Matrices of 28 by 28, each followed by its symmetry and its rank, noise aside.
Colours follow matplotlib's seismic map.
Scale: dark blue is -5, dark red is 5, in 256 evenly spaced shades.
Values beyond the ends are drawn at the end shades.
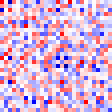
symmetric, rank six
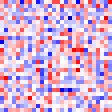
no symmetry, rank five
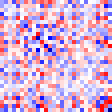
symmetric, rank four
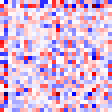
antisymmetric, rank four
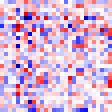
antisymmetric, rank six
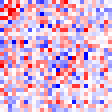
symmetric, rank six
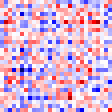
no symmetry, rank four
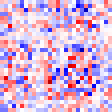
antisymmetric, rank four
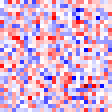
no symmetry, rank six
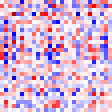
no symmetry, rank four
